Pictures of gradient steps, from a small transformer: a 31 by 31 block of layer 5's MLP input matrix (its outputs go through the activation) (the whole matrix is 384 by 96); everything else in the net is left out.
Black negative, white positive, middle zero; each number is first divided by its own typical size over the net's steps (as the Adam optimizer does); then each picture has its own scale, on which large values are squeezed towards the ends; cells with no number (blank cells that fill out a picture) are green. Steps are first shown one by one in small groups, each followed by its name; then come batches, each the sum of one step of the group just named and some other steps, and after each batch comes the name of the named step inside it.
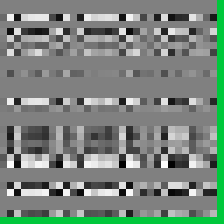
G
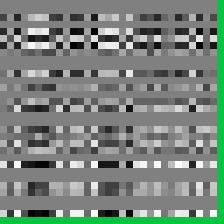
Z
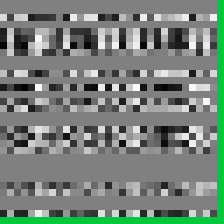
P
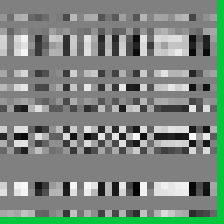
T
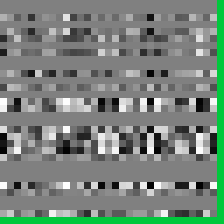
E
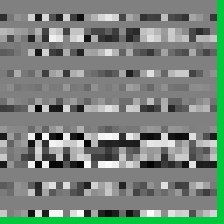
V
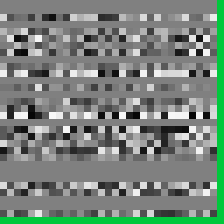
P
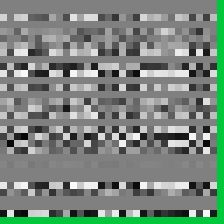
T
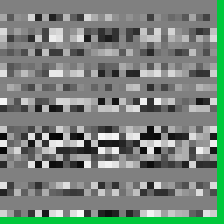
V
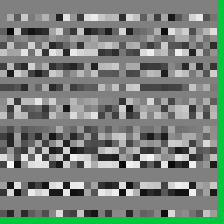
G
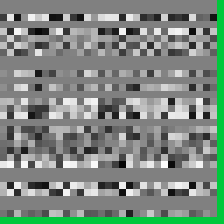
G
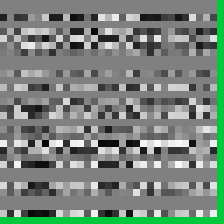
Z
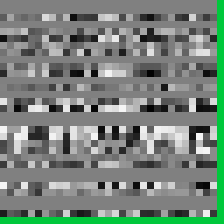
E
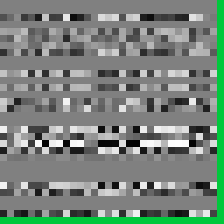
E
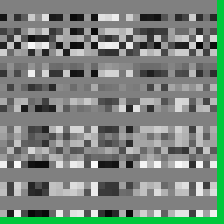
Z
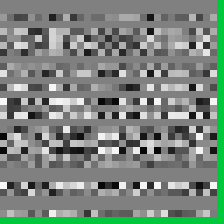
E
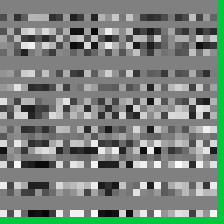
Z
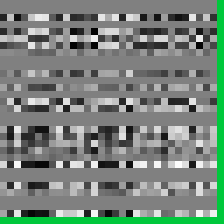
Z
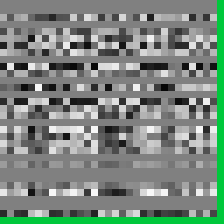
P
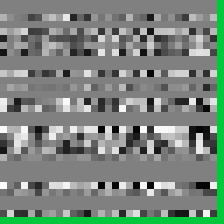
E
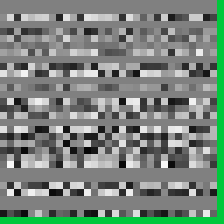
G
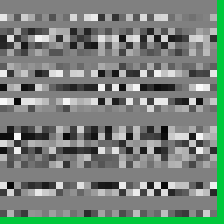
P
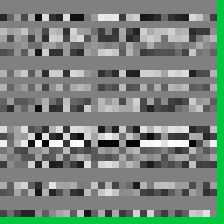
V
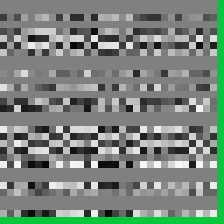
Z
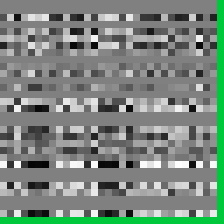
Z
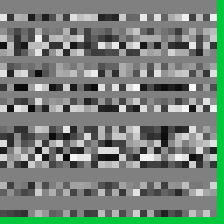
P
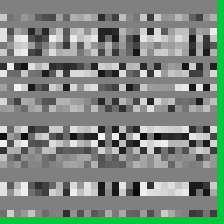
T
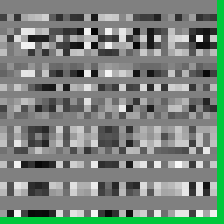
Z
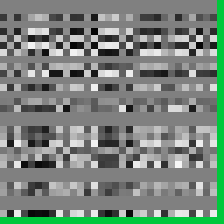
Z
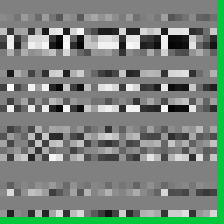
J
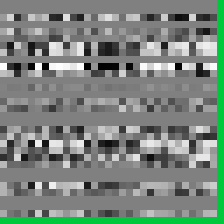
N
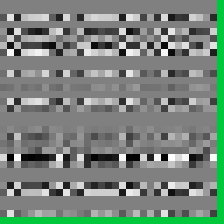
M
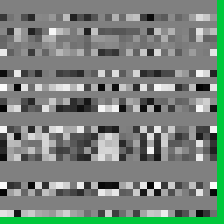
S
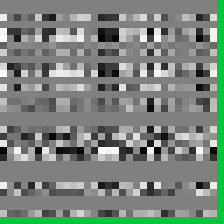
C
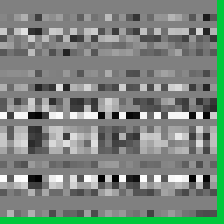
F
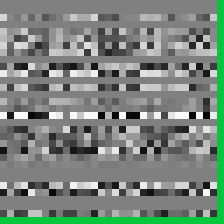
C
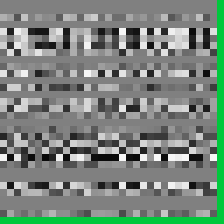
M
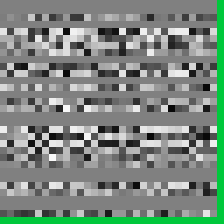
J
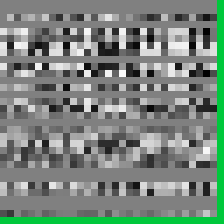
N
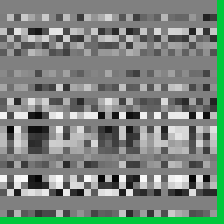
F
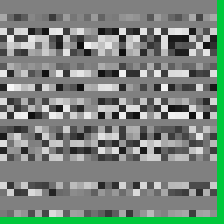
J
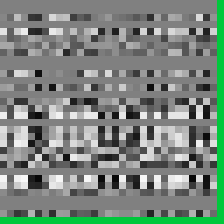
F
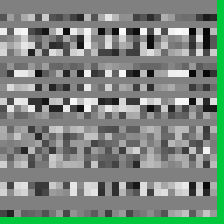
J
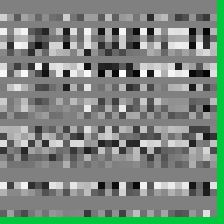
N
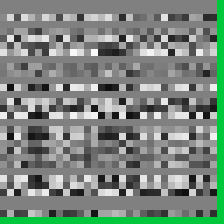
F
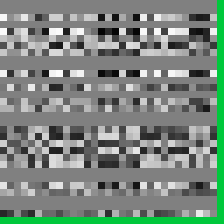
J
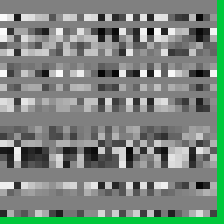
C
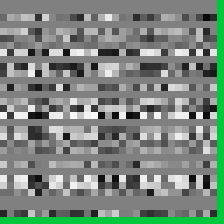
F
